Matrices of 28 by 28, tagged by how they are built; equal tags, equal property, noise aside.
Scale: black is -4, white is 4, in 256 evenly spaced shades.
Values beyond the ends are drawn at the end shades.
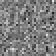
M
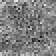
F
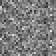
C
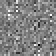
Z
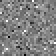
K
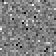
K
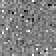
K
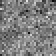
F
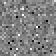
K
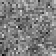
F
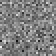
M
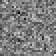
C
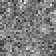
F
